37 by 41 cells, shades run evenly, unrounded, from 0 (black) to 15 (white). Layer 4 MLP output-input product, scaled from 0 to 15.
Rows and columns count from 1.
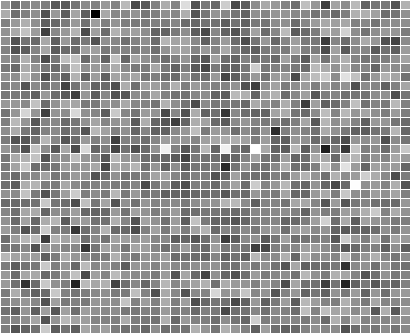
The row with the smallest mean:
11
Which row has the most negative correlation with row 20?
15
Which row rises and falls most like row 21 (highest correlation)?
12
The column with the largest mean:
36
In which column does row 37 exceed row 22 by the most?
5
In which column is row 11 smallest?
8
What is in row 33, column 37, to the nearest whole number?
6
